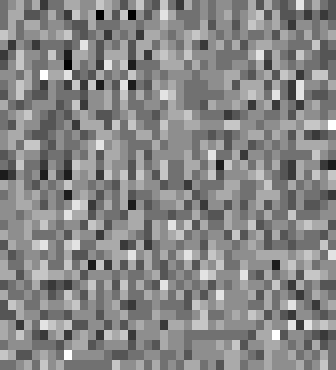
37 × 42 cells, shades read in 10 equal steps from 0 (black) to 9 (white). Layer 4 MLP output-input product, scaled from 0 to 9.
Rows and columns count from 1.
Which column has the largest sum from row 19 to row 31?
10
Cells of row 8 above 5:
14
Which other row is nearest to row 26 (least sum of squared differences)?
13
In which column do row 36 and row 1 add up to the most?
9
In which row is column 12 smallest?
27
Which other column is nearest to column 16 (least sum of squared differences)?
33
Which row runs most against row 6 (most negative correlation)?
36
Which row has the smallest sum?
2
